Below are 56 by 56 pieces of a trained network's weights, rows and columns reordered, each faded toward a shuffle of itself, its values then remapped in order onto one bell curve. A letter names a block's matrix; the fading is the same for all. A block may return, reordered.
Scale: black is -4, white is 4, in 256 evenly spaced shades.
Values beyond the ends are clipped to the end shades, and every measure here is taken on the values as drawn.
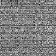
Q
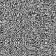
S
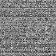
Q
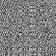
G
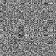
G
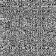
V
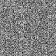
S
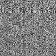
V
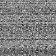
Q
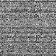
Q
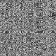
V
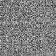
S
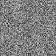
S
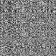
V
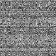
Q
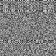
G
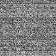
Q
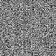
S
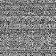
Q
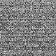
Q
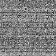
Q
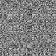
G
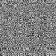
G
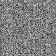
S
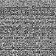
Q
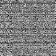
Q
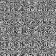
V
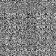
V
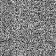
S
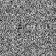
S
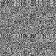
G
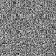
S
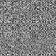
G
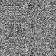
S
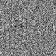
S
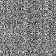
V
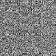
S
